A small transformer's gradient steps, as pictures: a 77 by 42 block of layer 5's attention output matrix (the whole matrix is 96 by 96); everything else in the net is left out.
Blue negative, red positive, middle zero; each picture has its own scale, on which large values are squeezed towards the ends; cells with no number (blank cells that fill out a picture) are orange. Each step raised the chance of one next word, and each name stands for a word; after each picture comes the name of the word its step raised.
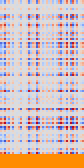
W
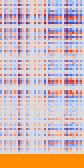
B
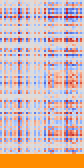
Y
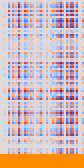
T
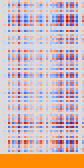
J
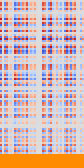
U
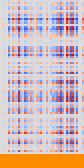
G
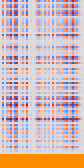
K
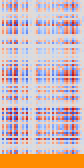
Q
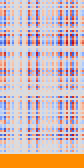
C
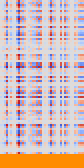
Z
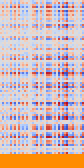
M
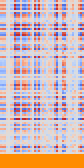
K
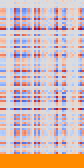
G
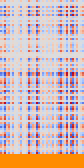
M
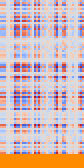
Z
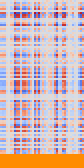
Y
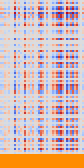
Y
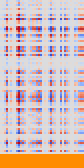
G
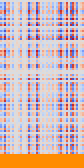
U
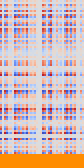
Q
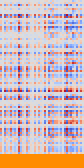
T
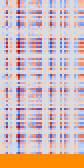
W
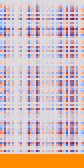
G
